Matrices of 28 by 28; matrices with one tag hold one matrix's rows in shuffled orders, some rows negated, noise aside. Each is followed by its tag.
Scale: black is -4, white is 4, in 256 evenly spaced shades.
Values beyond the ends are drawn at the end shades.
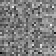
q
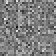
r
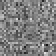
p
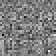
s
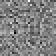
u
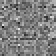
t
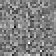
u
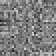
q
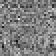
t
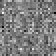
s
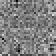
t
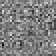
s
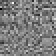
q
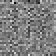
u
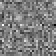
s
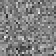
r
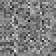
u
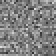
q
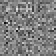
r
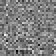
r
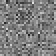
r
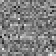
t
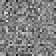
r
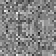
r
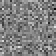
s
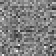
t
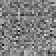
t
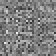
r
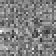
q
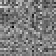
q
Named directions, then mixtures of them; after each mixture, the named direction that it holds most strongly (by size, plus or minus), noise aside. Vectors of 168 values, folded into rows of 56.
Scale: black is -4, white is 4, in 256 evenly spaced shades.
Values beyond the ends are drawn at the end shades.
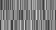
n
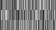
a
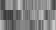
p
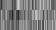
a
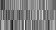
n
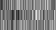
a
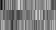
p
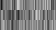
a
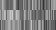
p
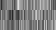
a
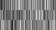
n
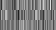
a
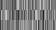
a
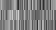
a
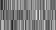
n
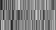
n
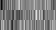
n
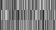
a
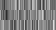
n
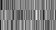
n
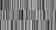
n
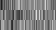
n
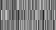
a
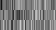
n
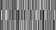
a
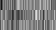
a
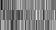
n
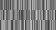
n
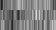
p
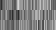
a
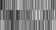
p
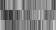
p
